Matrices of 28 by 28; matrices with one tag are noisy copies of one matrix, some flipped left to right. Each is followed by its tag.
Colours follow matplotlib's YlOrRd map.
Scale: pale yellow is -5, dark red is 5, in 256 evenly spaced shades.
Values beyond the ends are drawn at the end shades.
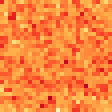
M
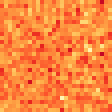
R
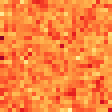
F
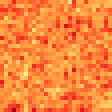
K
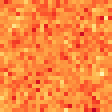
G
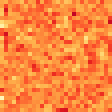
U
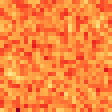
G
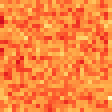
U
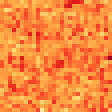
F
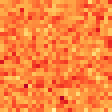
M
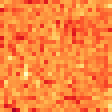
K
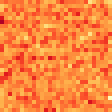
U
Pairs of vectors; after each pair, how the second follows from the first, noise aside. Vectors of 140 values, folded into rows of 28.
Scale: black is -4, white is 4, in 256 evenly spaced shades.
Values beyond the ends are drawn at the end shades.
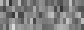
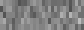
reversed, negated, shrunk.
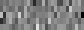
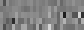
reversed, negated, partly zeroed.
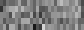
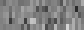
wrapped around, negated, partly zeroed.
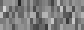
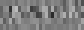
reversed, negated, partly zeroed.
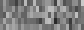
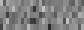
reversed, negated, partly zeroed.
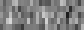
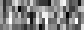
scaled up.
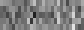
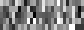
scaled up.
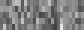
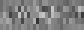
negated, partly zeroed.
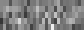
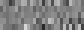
wrapped around, negated, partly zeroed.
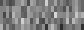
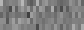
reversed, negated, shrunk.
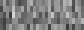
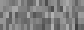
wrapped around, negated, shrunk.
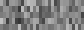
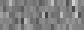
wrapped around, negated, partly zeroed.
